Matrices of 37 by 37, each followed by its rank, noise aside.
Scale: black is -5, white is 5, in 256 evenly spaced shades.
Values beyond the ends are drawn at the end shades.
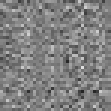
five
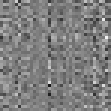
three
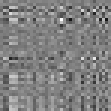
two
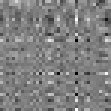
two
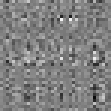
four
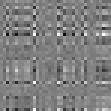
one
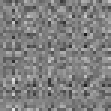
three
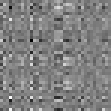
two
